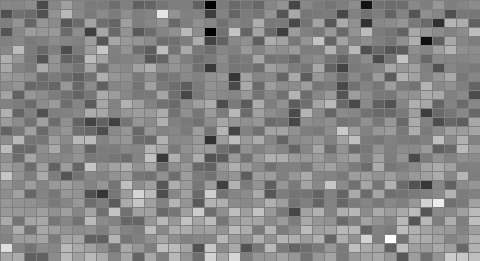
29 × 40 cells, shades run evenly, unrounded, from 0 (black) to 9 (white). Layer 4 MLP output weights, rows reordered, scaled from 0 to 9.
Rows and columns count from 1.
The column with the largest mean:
1
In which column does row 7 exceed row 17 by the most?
8
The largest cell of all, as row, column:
27, 33
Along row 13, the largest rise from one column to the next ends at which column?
26
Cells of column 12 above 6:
2
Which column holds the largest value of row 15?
29
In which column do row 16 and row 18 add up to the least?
18
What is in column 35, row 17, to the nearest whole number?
5
